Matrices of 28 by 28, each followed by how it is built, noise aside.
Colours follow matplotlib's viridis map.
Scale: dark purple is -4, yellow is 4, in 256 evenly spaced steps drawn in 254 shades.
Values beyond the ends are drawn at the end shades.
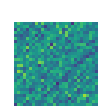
Hankel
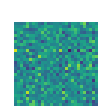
low rank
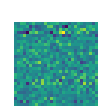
uneven rows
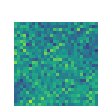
smooth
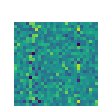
uneven columns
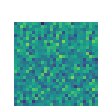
repeating columns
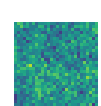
smooth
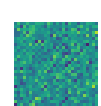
Hankel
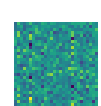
uneven columns
